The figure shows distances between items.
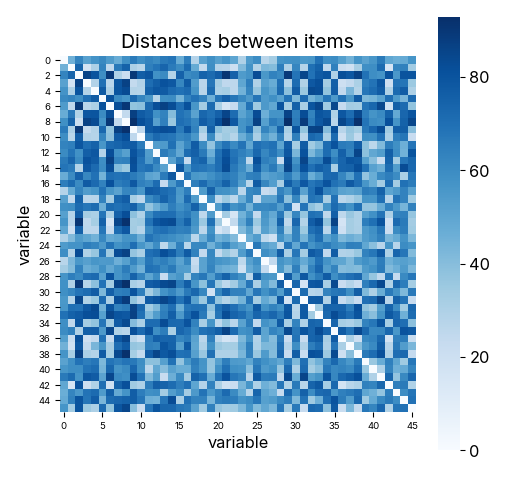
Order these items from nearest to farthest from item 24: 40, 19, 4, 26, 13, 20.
13, 40, 19, 26, 20, 4
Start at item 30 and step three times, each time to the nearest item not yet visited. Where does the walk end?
32
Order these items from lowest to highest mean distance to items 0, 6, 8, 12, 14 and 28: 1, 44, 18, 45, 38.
1, 18, 44, 45, 38
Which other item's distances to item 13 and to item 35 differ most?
16
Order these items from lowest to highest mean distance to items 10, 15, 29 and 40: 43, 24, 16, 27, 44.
27, 44, 24, 43, 16
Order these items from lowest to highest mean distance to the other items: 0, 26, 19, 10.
10, 26, 0, 19
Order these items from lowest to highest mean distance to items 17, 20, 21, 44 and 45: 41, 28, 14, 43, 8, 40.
40, 43, 28, 41, 14, 8
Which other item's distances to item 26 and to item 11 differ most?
17
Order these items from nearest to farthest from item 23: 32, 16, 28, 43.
43, 16, 28, 32
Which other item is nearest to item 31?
29
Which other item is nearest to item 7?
8
